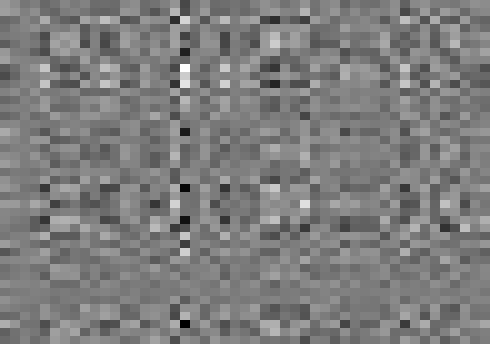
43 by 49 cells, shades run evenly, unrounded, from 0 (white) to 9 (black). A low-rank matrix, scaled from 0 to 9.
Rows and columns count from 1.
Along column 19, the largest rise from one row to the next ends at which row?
41
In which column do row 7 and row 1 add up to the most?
19
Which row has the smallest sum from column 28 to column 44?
26
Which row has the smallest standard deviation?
37
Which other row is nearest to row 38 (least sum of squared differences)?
16
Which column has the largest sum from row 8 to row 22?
28
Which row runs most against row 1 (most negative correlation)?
32
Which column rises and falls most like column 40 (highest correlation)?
34
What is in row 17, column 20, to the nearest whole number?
5
